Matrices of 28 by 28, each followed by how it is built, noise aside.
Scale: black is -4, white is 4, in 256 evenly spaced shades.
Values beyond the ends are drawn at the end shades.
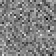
Toeplitz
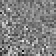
lower triangular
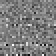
uneven rows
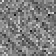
Toeplitz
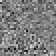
lower triangular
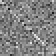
diagonal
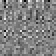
low rank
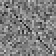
diagonal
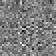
low rank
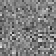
low rank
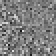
lower triangular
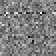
uneven rows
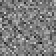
Toeplitz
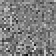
lower triangular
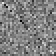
diagonal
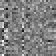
low rank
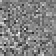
lower triangular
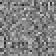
low rank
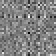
low rank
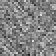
Toeplitz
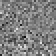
lower triangular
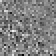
lower triangular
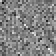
diagonal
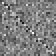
diagonal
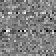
uneven rows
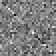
diagonal
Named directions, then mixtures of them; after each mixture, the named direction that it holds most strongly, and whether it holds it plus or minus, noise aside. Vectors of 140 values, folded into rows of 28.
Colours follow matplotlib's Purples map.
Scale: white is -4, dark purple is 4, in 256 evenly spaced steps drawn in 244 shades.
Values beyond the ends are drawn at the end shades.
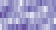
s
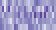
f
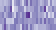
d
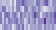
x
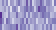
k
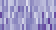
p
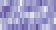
s, plus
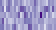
f, plus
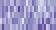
p, plus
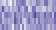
x, plus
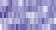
s, plus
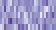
f, minus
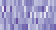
f, minus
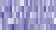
d, plus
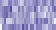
s, plus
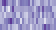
f, minus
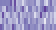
x, minus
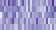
k, minus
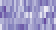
s, plus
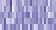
d, plus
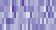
d, minus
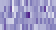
d, plus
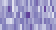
d, plus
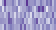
f, minus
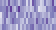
k, minus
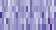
p, plus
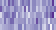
p, minus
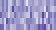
p, plus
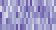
k, plus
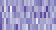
f, plus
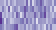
k, plus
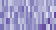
p, plus
